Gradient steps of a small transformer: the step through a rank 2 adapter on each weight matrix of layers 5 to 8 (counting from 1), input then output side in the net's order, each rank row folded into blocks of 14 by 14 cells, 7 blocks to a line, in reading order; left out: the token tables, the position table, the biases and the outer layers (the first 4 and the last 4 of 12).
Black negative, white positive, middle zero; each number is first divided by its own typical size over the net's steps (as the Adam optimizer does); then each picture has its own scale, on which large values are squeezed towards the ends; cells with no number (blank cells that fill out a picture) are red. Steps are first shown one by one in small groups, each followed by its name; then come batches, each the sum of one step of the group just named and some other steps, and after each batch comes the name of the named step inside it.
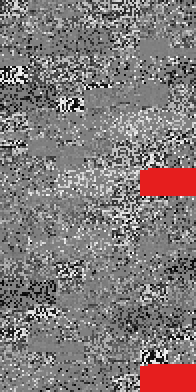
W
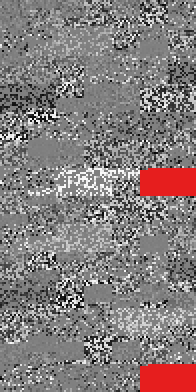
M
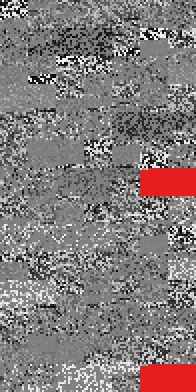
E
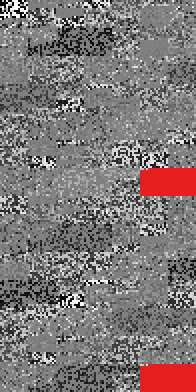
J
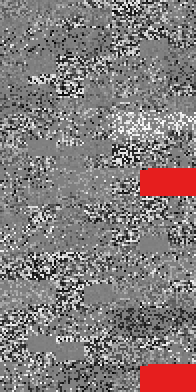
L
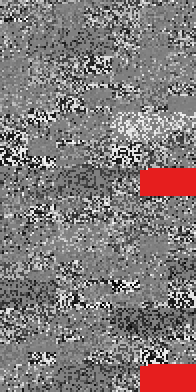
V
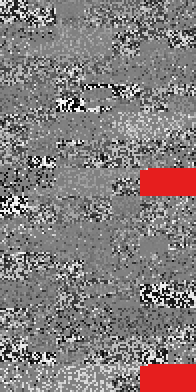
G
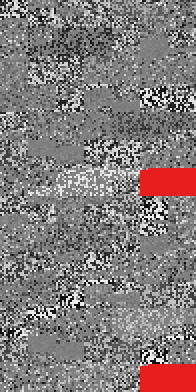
J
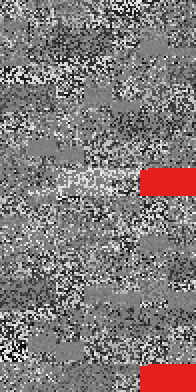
L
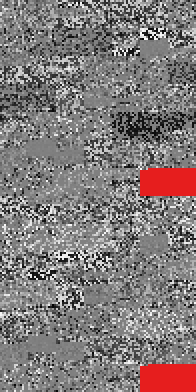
E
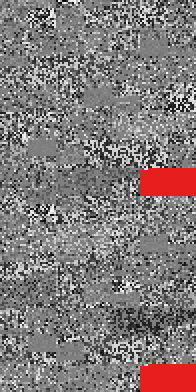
V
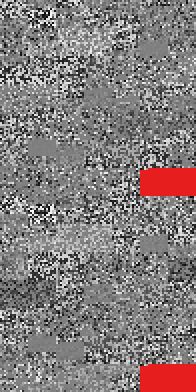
M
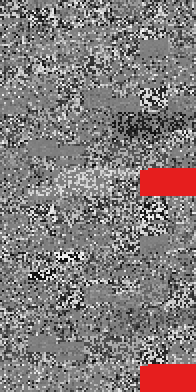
J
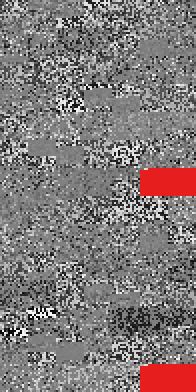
W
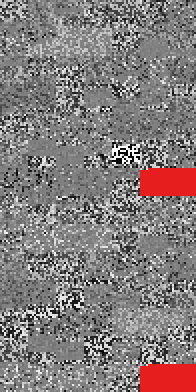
G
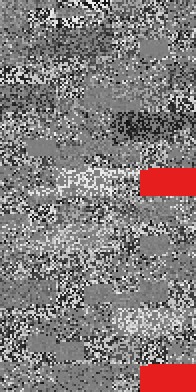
M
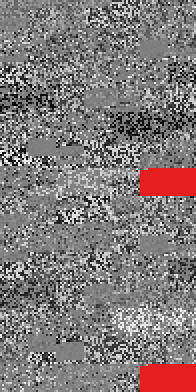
M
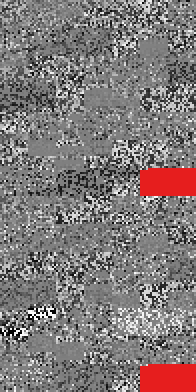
L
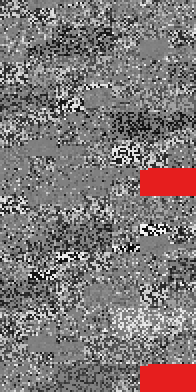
J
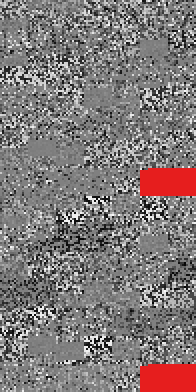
L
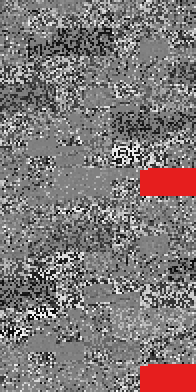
W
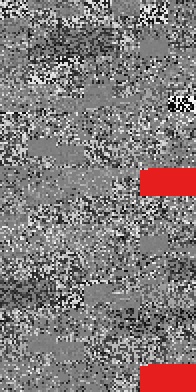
L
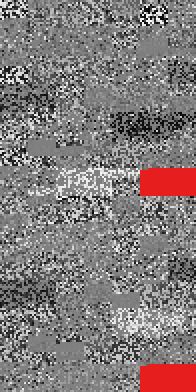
M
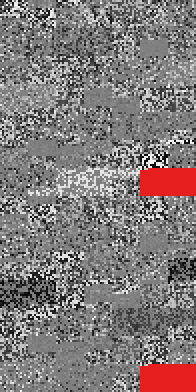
J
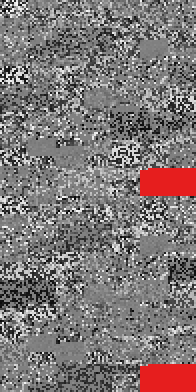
J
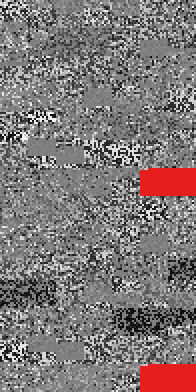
V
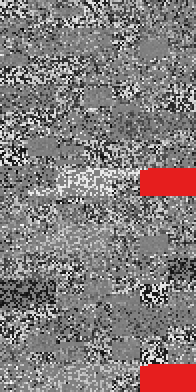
G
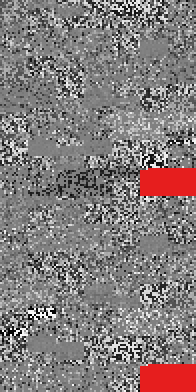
L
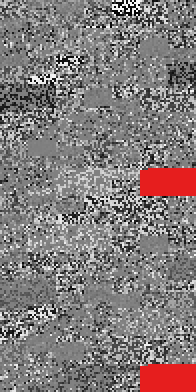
L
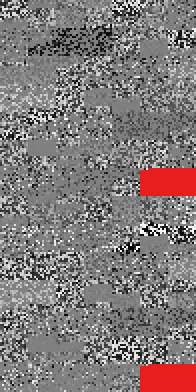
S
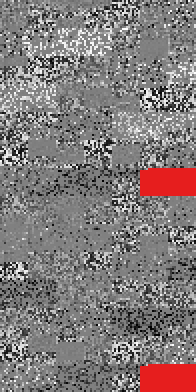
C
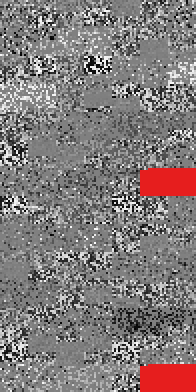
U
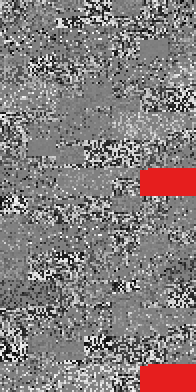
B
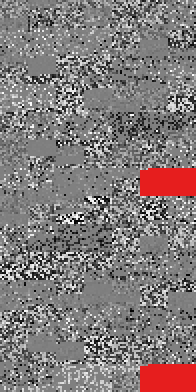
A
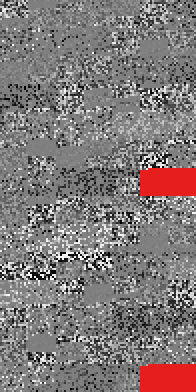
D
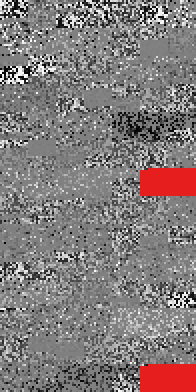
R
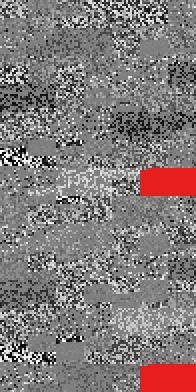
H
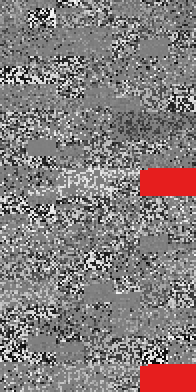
H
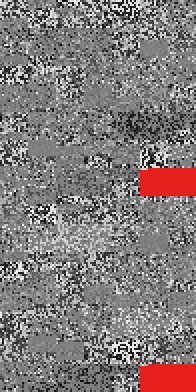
R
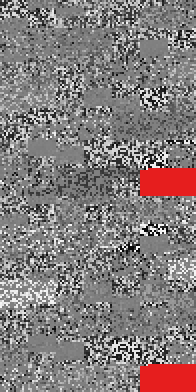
S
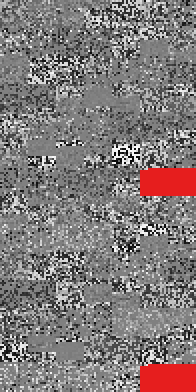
B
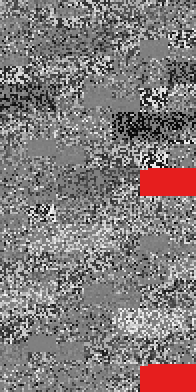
R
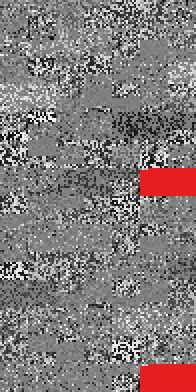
U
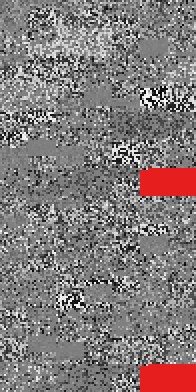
C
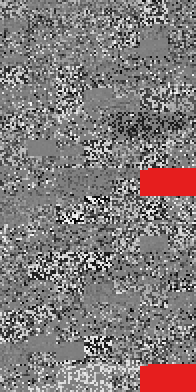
A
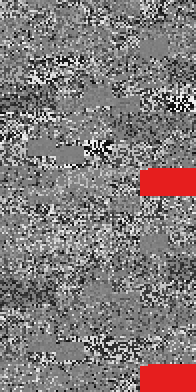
D
